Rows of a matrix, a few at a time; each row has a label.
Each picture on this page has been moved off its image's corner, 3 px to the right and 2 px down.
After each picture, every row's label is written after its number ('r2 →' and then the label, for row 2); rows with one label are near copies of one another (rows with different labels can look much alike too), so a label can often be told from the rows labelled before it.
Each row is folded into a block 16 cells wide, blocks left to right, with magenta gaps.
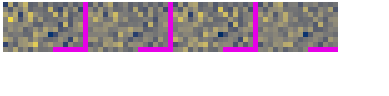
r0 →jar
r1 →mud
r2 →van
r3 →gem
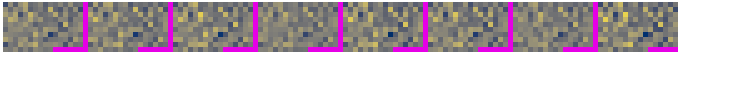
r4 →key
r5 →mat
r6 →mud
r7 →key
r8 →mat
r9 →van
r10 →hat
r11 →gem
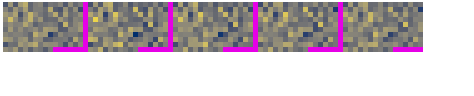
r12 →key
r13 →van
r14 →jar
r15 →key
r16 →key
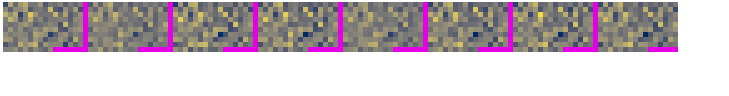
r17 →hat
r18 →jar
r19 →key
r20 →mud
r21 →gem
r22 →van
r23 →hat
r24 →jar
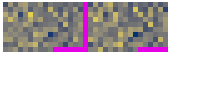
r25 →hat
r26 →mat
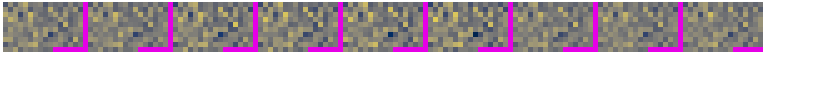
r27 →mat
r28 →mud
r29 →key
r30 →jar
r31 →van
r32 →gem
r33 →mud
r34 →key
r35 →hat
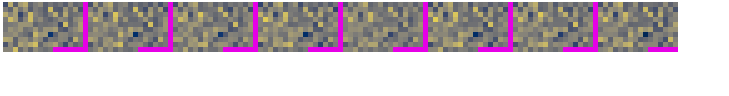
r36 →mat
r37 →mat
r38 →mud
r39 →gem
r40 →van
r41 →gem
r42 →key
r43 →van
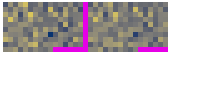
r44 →van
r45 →van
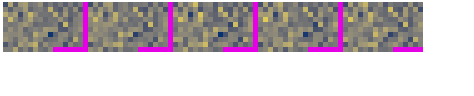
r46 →hat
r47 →key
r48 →mat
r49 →jar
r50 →mat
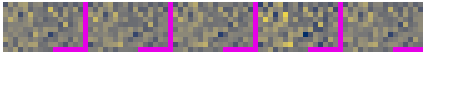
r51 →mat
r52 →gem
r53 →gem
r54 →gem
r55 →mat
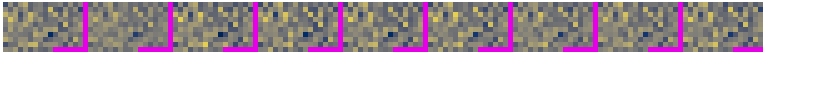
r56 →key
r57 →mud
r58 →gem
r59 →jar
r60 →mat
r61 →key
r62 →hat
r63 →van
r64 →mat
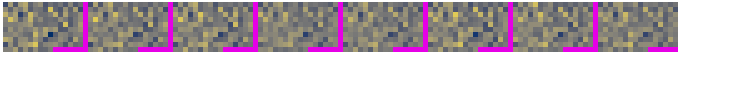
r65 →mat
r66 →jar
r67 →jar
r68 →gem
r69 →jar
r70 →hat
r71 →van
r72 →hat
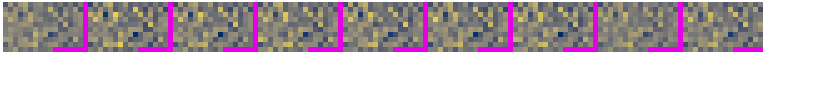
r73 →mat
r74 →hat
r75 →hat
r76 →van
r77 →mud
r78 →jar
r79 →van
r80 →gem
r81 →jar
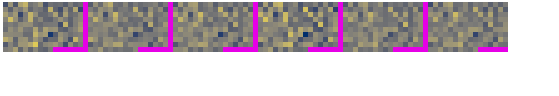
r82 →mat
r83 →van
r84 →gem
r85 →mat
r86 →hat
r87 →hat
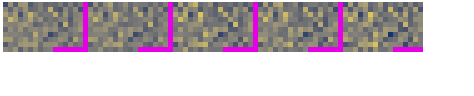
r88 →mud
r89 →mud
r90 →mat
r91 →van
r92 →hat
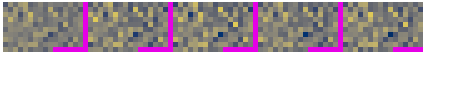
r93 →key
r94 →van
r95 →mat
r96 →van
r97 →mud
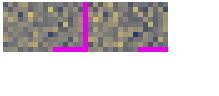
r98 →hat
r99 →mat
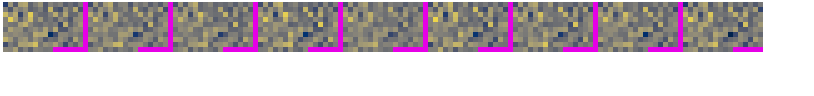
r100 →gem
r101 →gem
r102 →mud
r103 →mud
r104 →gem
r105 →jar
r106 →hat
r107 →key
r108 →gem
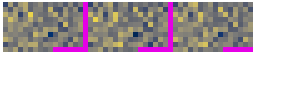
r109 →key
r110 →gem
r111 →van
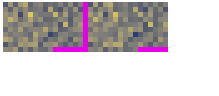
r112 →mud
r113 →mud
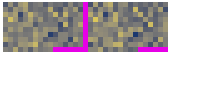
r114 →jar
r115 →mat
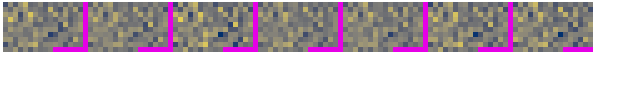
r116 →jar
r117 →key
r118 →jar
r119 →hat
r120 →mud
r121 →gem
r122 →van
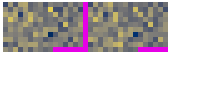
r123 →key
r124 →mat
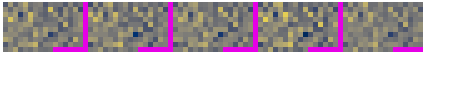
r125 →mat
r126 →gem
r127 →key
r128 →mud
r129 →jar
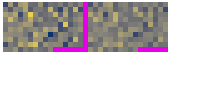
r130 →hat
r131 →key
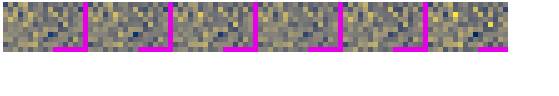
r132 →key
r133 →key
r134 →hat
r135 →jar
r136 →jar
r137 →mud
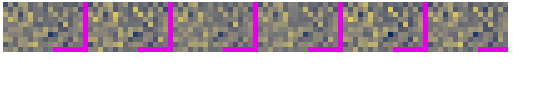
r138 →gem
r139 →mat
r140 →mud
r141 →mat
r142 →mat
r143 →hat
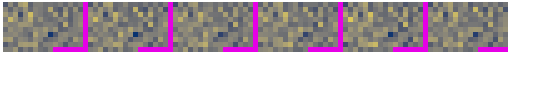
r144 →mud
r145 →mud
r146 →mud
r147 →mud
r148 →gem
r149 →hat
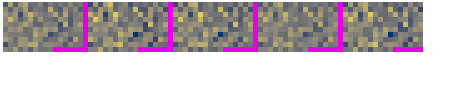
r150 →jar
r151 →jar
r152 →mud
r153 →van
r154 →jar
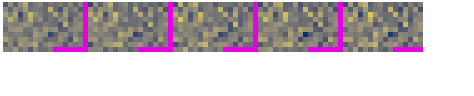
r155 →jar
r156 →gem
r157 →jar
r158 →van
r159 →mud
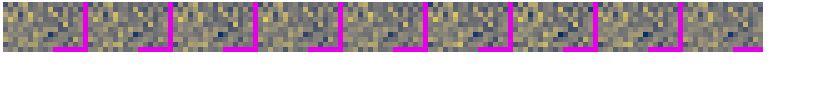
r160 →key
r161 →mud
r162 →jar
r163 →jar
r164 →mud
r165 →gem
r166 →key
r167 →gem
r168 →van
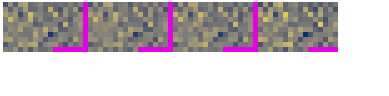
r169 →mud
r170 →key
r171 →hat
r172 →mud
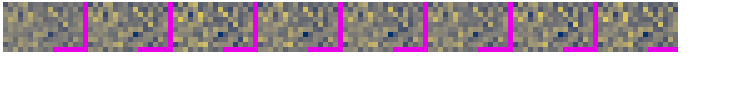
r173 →key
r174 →key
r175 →van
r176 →van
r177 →van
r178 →mat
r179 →hat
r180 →mat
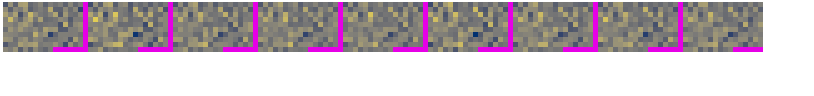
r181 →key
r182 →gem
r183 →van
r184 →gem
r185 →hat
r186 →jar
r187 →gem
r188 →van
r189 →mud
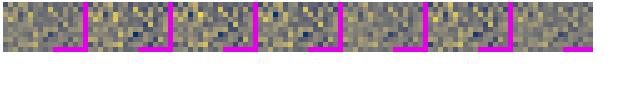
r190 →mat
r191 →mat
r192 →hat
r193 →mat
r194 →van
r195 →jar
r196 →gem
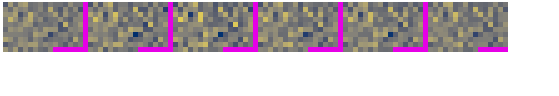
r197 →key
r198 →key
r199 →mat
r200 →van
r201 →mat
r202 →van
